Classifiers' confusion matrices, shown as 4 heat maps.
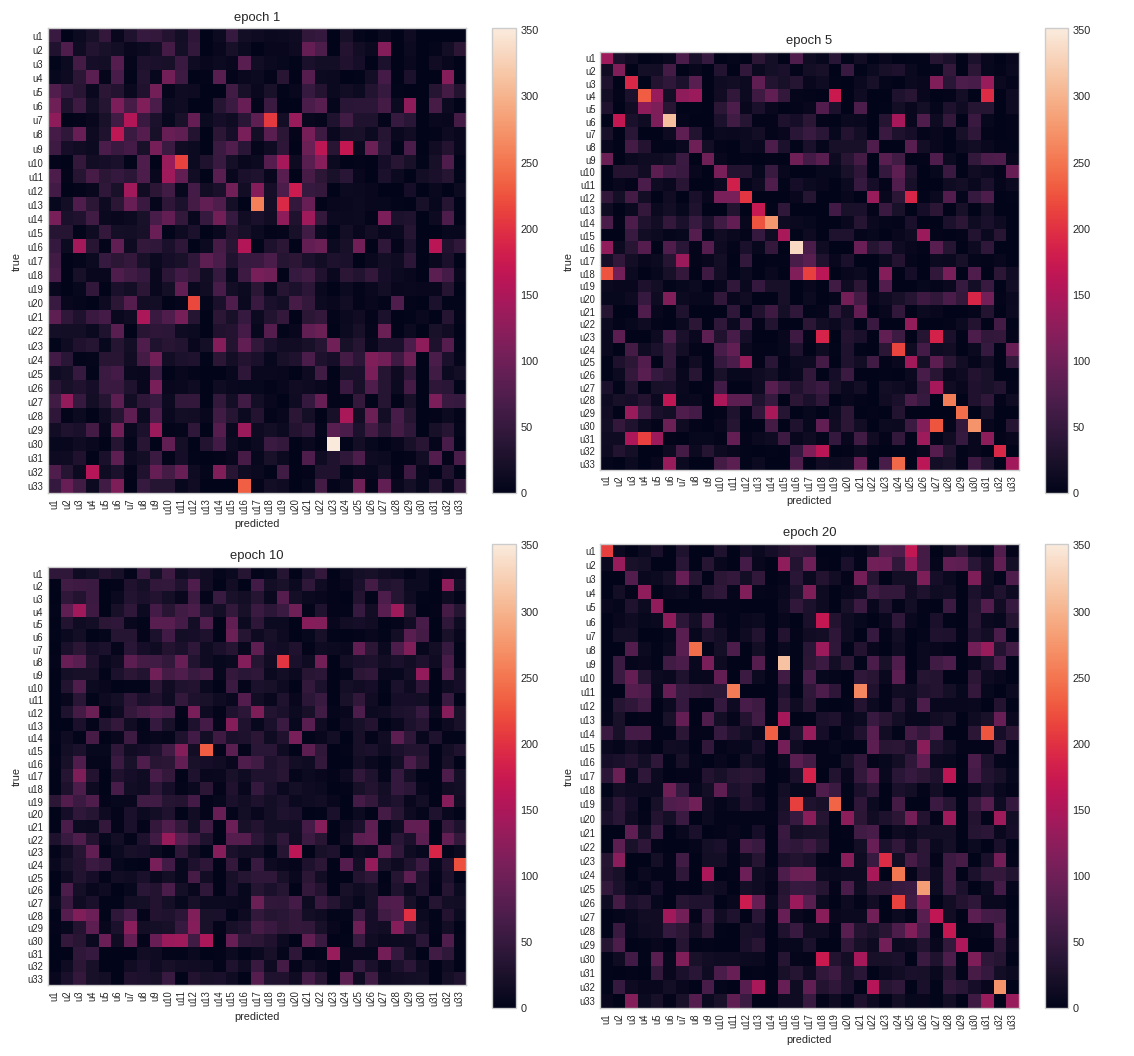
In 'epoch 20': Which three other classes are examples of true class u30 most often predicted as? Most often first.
u18, u21, u7
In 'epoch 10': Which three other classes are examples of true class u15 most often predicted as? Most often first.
u13, u11, u21
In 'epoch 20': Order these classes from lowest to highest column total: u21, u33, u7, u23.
u33, u23, u21, u7
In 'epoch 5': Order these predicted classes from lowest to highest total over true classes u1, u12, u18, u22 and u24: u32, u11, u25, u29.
u29, u32, u11, u25
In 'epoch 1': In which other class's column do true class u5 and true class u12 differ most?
u20
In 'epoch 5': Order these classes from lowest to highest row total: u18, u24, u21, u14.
u21, u24, u14, u18
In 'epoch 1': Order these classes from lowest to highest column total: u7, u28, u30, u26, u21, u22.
u30, u28, u26, u7, u22, u21
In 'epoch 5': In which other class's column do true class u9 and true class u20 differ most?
u30
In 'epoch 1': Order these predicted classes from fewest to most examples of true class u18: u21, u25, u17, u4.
u4, u25, u21, u17
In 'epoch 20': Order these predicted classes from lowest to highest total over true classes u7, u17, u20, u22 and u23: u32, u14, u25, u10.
u14, u10, u25, u32
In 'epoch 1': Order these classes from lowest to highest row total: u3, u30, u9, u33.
u3, u30, u33, u9
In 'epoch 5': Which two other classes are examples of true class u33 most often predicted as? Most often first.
u24, u26
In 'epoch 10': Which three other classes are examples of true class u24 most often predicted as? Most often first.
u33, u26, u9
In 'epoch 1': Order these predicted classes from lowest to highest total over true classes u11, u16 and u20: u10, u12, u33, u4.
u33, u4, u10, u12
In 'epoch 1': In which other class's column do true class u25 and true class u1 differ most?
u26
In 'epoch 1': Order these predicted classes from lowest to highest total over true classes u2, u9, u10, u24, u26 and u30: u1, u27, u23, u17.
u17, u1, u27, u23
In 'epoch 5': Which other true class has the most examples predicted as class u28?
u18
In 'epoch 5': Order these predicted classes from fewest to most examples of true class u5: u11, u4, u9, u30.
u9, u30, u11, u4
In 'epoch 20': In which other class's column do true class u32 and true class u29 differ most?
u22
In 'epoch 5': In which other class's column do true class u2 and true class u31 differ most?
u4
